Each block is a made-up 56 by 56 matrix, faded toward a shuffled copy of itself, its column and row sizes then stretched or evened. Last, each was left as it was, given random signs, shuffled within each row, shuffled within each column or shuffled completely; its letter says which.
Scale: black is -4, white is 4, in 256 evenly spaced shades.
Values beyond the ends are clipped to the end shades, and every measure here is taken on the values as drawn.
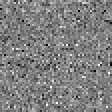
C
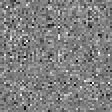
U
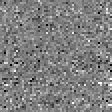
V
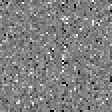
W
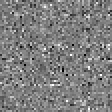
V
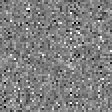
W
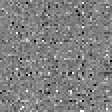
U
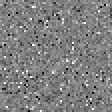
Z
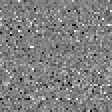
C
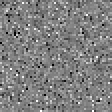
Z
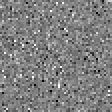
Z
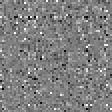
U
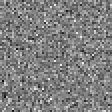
Z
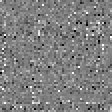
U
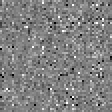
V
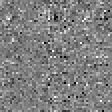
U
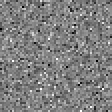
Z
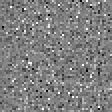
W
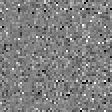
U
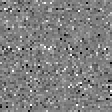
C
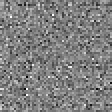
U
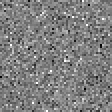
Z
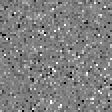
Z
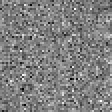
V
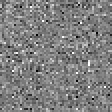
U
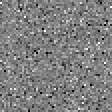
Z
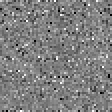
C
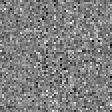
W
